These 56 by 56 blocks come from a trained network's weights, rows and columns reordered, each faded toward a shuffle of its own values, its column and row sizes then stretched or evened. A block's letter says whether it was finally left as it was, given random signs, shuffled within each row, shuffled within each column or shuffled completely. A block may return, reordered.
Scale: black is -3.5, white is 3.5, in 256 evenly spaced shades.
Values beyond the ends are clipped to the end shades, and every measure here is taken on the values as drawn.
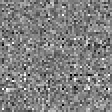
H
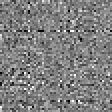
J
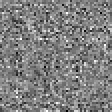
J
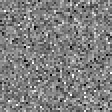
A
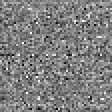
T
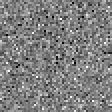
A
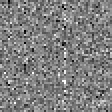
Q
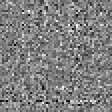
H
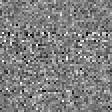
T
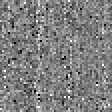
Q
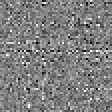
J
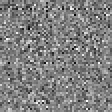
H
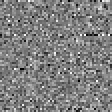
T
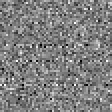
T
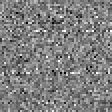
T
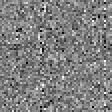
Q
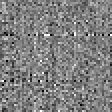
J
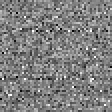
T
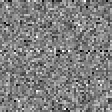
T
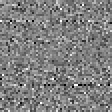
T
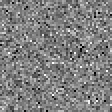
A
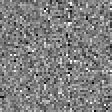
Q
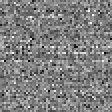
T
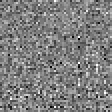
H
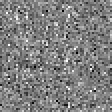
Q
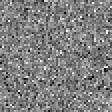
A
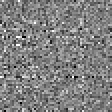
H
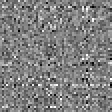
J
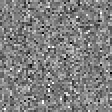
Q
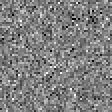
A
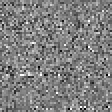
T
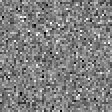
A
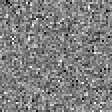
A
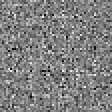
H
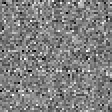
T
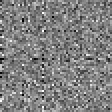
H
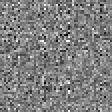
J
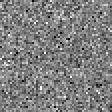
A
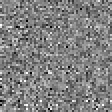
H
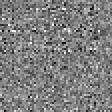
H
